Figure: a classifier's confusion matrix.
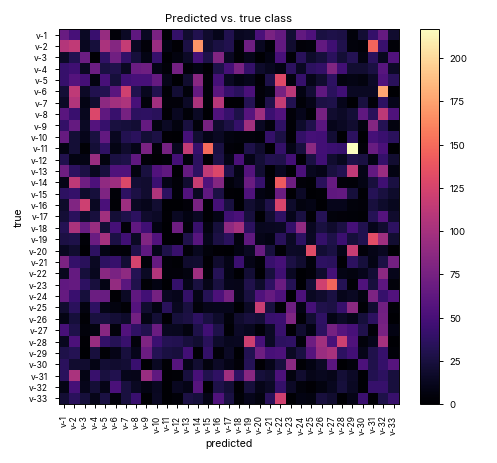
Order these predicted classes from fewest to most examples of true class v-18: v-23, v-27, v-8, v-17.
v-27, v-23, v-8, v-17
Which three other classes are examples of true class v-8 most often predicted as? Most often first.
v-4, v-32, v-20
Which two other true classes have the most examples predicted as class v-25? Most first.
v-20, v-11
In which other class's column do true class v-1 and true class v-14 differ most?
v-7
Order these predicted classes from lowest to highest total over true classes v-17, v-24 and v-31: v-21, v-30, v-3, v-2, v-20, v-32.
v-30, v-3, v-20, v-21, v-32, v-2
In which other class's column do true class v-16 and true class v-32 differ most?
v-3
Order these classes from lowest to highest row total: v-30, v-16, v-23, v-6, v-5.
v-30, v-16, v-5, v-23, v-6
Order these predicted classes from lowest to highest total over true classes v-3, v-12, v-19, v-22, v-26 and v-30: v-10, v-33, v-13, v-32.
v-13, v-33, v-10, v-32
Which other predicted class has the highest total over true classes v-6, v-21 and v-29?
v-32
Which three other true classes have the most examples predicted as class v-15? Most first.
v-11, v-13, v-9
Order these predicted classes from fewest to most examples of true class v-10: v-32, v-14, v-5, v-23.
v-23, v-14, v-32, v-5
